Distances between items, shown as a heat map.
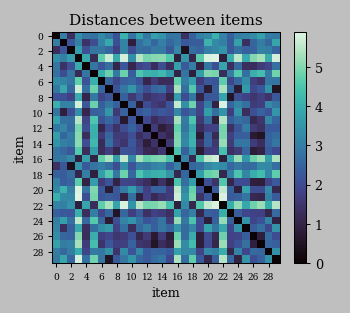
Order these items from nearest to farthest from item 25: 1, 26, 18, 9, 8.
1, 8, 26, 9, 18
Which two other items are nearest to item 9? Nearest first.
11, 21
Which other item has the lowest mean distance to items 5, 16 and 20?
18
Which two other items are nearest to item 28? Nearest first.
23, 8
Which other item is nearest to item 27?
13
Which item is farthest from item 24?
3
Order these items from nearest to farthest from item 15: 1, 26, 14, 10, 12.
26, 12, 14, 10, 1
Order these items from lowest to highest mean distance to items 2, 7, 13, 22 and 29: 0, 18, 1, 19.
19, 0, 1, 18
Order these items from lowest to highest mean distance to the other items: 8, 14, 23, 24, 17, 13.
8, 23, 13, 14, 17, 24
